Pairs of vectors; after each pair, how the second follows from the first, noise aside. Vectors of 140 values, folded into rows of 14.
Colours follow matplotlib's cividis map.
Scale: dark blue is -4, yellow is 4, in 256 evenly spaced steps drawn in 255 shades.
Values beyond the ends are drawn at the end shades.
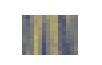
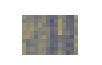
wrapped around, negated, shrunk.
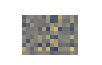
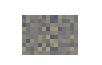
shrunk.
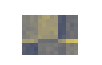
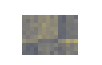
shrunk.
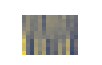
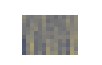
negated, shrunk.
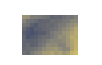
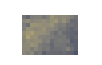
negated, shrunk.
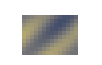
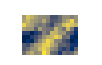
wrapped around, scaled up.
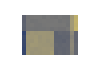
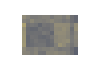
wrapped around, negated, shrunk.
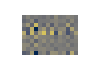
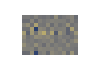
shrunk.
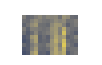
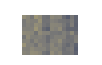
wrapped around, negated, shrunk.
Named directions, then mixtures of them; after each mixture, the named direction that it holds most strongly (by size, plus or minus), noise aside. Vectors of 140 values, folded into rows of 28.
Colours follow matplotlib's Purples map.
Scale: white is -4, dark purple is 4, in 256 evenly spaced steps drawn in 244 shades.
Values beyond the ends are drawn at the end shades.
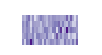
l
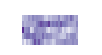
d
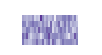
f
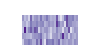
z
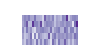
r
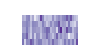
l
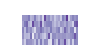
r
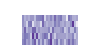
r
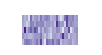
z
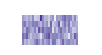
f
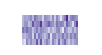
r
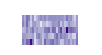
l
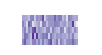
r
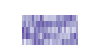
d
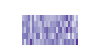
l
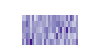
l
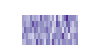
z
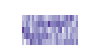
d
